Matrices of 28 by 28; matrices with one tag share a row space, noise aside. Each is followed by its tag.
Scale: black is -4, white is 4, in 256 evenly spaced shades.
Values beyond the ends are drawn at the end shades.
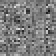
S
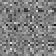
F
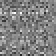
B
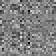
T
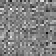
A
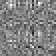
F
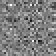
F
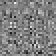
F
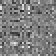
T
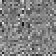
T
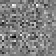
B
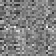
S
